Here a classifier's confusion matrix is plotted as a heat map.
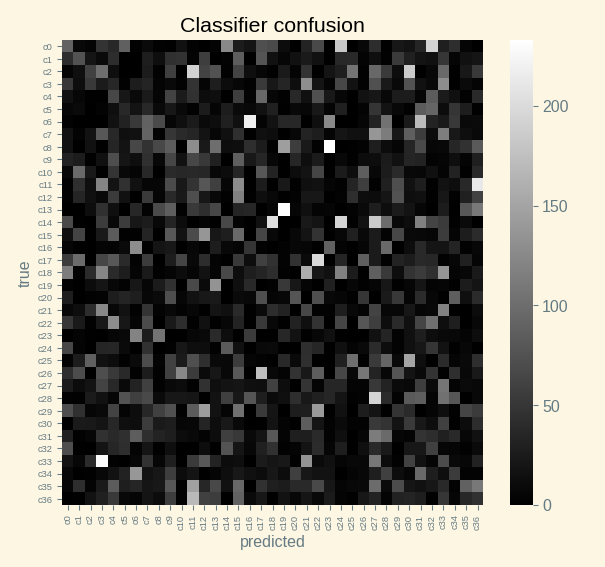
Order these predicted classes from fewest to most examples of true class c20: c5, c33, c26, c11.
c33, c11, c5, c26
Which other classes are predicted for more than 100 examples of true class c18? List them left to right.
c0, c3, c21, c24, c33
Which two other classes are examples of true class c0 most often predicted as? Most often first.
c32, c24
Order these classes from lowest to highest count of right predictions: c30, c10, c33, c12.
c12, c10, c30, c33
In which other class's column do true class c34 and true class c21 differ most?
c6
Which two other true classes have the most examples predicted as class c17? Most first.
c26, c4
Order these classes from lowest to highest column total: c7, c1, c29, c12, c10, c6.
c10, c1, c29, c6, c12, c7
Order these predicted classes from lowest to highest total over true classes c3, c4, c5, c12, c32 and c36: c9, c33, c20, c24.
c20, c24, c9, c33
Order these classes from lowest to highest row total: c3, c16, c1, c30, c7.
c16, c30, c1, c3, c7
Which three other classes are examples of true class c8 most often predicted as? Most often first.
c23, c19, c11
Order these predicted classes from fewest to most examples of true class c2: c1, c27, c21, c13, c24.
c1, c24, c21, c13, c27
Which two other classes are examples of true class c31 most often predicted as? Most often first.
c27, c28
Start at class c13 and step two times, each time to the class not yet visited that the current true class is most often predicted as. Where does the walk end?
c11
